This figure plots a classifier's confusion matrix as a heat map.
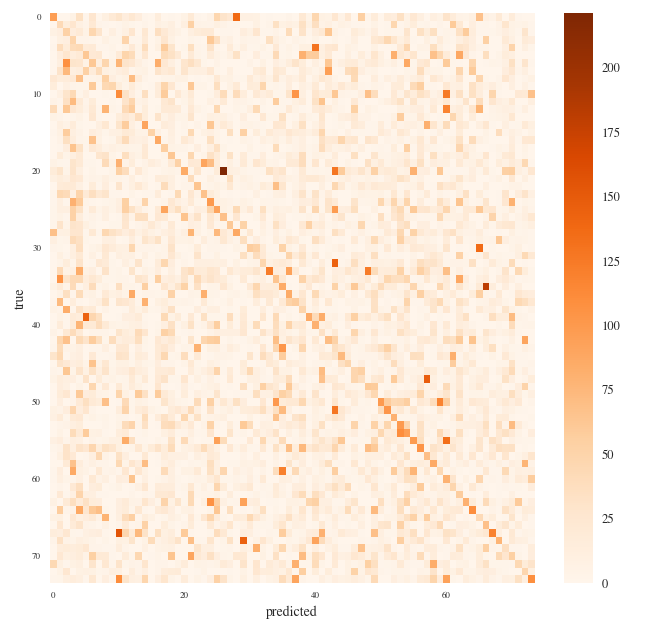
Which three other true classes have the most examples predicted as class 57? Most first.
47, 14, 65
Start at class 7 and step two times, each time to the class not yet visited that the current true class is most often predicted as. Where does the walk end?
72
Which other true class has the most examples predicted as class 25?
55
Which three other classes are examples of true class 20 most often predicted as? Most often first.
26, 43, 55
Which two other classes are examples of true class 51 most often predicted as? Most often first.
43, 35
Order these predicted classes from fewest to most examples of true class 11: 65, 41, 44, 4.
44, 4, 65, 41
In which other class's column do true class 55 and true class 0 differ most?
28
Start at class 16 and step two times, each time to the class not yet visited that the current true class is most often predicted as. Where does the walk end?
2
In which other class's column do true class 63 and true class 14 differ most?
29
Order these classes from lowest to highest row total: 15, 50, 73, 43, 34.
15, 43, 73, 34, 50
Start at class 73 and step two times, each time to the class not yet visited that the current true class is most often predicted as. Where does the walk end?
60
